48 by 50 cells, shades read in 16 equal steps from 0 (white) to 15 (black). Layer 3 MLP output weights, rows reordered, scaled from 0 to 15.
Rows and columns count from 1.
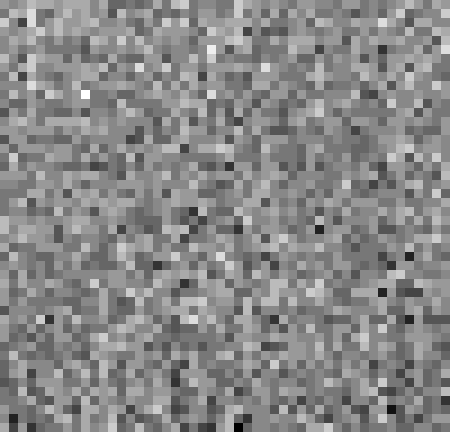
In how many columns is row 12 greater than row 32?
23
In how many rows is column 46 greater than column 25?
23
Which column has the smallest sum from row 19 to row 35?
31
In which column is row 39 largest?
30
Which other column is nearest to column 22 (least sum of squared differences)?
5
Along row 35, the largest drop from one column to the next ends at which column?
28
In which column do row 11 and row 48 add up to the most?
27
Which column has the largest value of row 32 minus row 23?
21
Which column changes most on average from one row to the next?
46
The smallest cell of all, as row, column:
11, 10
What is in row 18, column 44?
3
